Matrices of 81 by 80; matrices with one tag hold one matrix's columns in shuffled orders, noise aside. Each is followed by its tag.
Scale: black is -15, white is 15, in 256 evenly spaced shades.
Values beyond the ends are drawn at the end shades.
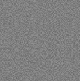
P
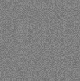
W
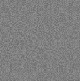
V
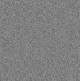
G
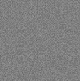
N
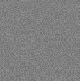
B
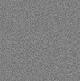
P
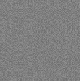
W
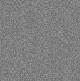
G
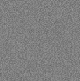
G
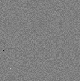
P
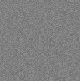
B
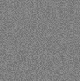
N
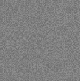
V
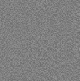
P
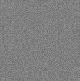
W
